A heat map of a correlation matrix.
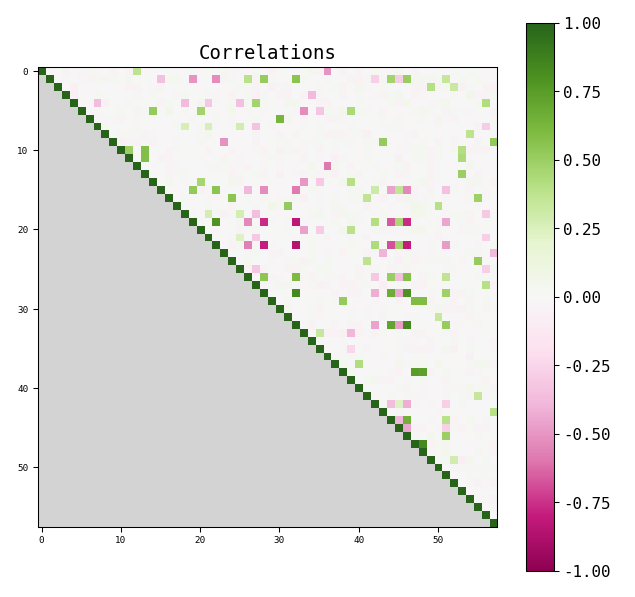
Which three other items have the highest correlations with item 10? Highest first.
13, 11, 53
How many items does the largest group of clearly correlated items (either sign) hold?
12
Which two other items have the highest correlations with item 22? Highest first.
19, 15
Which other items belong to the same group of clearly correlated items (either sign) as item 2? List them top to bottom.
49, 52
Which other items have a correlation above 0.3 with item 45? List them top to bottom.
15, 19, 22
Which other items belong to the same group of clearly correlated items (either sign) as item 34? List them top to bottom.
3
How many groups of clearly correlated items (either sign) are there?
14
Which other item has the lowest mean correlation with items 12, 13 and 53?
36
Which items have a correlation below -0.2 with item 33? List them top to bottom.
5, 14, 20, 39
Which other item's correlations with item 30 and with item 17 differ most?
6
